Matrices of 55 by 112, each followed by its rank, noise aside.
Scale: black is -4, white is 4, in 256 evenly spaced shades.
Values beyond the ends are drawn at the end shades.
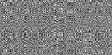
five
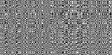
four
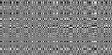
two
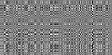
two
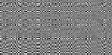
two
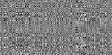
five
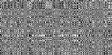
five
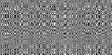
two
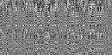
four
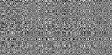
five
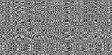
four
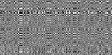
two
